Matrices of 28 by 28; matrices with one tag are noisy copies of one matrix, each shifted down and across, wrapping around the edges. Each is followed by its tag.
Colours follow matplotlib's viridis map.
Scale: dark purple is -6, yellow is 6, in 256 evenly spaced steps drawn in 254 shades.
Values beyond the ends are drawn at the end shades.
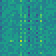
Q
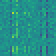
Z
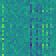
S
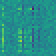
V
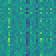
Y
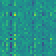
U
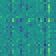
U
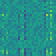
Z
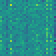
Q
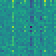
Y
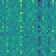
Y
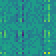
Z
